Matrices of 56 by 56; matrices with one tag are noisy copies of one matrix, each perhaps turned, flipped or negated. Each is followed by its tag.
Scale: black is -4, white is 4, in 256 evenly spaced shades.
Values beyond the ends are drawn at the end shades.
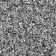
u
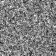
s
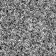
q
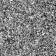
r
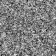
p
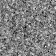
q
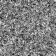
p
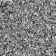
u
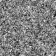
p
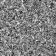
s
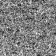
r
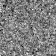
u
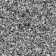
q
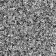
s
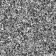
u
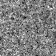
r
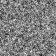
p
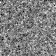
u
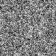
q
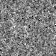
q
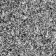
r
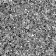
u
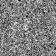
q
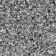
s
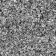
p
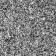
r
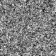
u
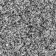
q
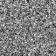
s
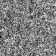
r
